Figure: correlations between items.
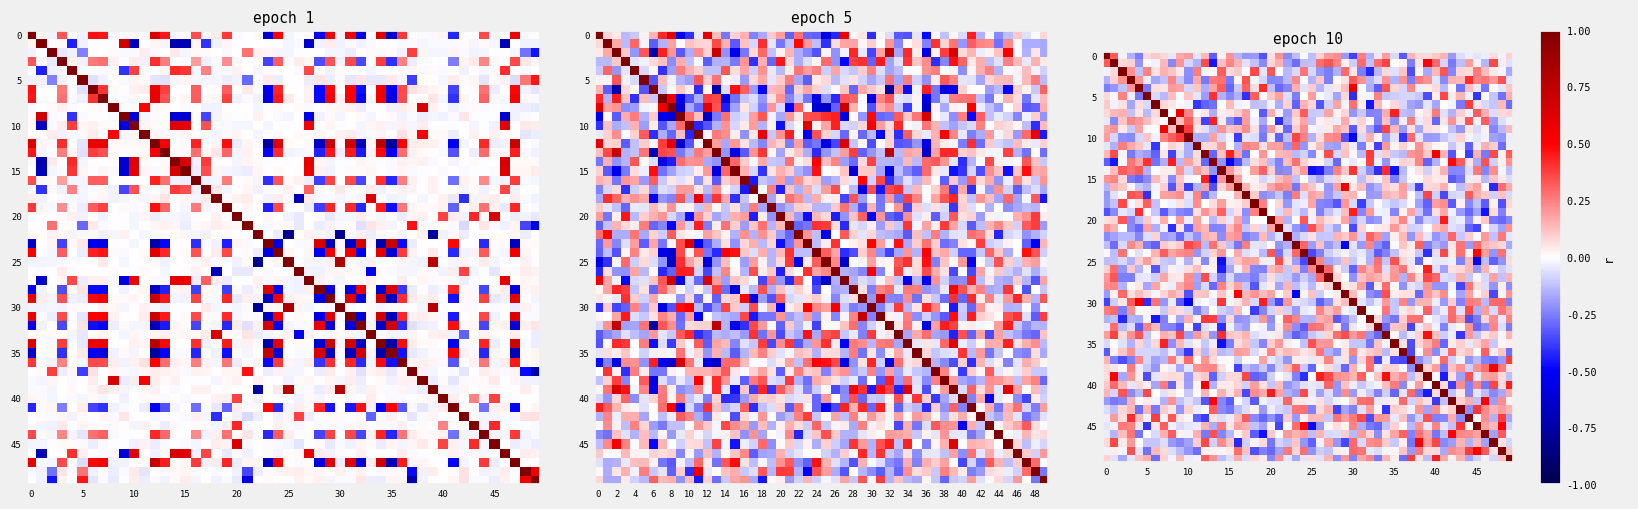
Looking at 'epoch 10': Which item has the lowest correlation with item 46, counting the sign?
19
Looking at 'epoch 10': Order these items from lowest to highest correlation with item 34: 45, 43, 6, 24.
43, 24, 45, 6
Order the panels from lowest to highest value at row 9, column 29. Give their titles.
epoch 5, epoch 1, epoch 10
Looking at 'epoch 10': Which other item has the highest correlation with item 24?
45
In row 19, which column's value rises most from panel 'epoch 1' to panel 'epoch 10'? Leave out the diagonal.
32
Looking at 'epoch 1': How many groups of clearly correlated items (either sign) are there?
7
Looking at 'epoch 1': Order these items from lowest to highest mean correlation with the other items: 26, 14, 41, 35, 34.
35, 41, 26, 14, 34
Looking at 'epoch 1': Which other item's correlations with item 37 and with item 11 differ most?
49
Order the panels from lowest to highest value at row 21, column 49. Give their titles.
epoch 1, epoch 5, epoch 10
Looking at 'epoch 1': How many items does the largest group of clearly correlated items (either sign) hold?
20
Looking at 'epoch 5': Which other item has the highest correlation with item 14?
24
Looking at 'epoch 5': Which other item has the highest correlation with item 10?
23
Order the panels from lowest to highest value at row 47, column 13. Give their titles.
epoch 5, epoch 10, epoch 1
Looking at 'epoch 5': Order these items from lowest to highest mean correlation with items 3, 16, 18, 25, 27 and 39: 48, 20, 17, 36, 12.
17, 12, 36, 48, 20
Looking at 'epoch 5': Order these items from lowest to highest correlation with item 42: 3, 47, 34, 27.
47, 27, 34, 3
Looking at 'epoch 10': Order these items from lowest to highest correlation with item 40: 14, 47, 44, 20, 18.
44, 20, 14, 18, 47
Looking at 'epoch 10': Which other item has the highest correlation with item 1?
39
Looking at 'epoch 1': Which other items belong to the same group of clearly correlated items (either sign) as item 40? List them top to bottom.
20, 43, 45
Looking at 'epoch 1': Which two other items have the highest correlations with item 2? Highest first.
37, 21
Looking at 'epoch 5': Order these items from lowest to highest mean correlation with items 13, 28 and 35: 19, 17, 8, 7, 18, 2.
19, 17, 8, 7, 18, 2
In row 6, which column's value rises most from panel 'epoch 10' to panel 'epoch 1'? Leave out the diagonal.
12
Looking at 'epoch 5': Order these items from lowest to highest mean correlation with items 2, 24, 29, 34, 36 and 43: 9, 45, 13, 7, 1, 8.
8, 7, 13, 1, 9, 45
